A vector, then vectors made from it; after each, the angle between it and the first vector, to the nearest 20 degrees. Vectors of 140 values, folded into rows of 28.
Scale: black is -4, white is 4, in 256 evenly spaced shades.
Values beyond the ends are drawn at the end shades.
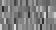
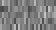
40 degrees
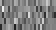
160 degrees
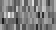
80 degrees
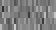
20 degrees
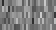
120 degrees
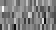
140 degrees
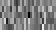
60 degrees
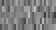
140 degrees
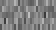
140 degrees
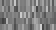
120 degrees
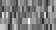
60 degrees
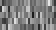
120 degrees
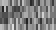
80 degrees
